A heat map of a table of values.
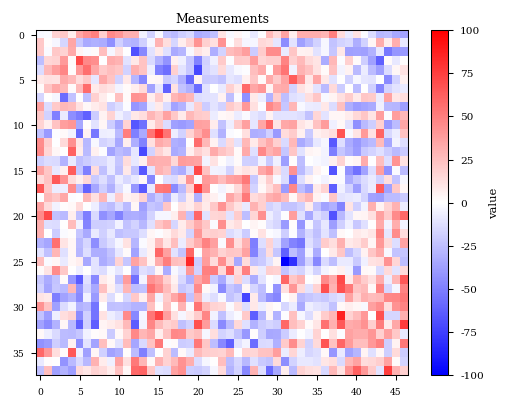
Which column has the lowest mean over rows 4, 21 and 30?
11
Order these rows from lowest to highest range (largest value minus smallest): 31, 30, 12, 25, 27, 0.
0, 30, 12, 27, 31, 25
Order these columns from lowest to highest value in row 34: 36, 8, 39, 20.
8, 39, 20, 36
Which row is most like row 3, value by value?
4
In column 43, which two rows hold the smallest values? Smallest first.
3, 6
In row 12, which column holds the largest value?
20
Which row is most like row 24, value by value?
23
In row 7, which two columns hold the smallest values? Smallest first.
3, 26
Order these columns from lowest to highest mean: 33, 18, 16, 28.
33, 18, 28, 16
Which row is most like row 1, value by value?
21
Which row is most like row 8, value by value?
2
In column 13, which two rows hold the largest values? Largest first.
37, 7
